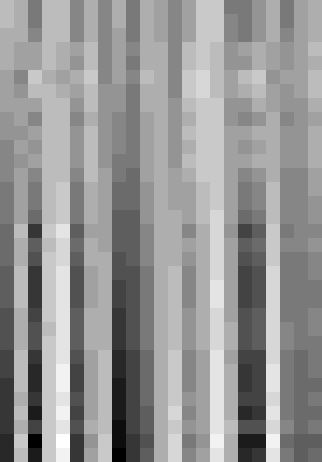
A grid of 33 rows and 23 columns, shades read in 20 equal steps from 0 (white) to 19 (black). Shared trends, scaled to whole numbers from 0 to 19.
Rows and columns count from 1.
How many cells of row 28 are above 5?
16
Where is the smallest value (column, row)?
5, 32
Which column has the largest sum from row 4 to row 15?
10
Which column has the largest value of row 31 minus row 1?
9
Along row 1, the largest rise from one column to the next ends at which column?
17
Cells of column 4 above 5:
1
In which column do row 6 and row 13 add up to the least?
15
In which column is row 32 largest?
3
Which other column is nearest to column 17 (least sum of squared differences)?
8
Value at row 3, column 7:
6
